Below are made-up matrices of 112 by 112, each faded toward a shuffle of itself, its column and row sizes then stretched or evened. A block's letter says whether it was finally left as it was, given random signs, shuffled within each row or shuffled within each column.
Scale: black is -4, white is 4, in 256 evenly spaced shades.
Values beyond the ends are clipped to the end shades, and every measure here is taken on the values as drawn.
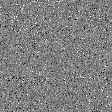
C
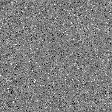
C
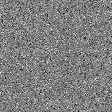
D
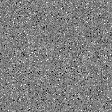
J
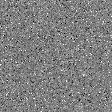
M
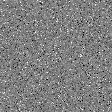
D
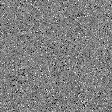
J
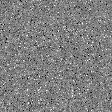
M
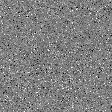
M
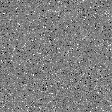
J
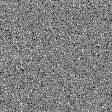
D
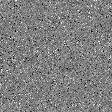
C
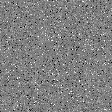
C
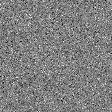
D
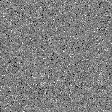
J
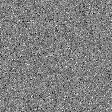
M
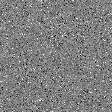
C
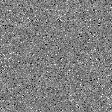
J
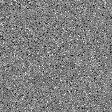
C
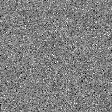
J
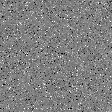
M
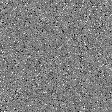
D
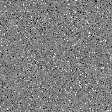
J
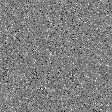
D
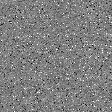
J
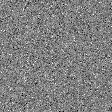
D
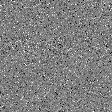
M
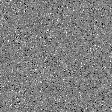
D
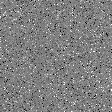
D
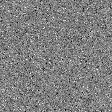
M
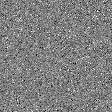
C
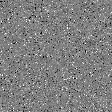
C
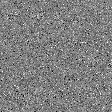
M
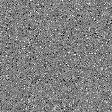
J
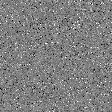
M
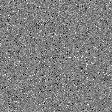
C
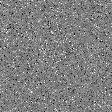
D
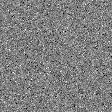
M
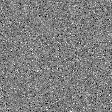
C
